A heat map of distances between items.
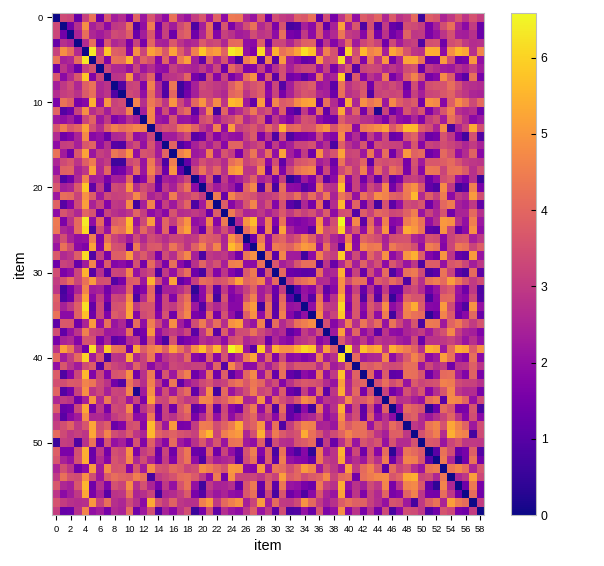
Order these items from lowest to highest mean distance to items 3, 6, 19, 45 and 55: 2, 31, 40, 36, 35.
2, 36, 35, 40, 31
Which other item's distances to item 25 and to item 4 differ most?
5
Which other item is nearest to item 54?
13
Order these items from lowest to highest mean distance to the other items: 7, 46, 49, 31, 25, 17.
46, 7, 17, 25, 31, 49
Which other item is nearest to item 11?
44
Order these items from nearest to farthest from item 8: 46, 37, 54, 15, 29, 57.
15, 29, 37, 57, 46, 54
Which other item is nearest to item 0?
50
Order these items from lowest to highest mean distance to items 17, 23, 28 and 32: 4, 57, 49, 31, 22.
22, 31, 57, 49, 4
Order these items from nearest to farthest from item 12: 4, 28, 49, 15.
15, 49, 4, 28
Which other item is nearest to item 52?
55
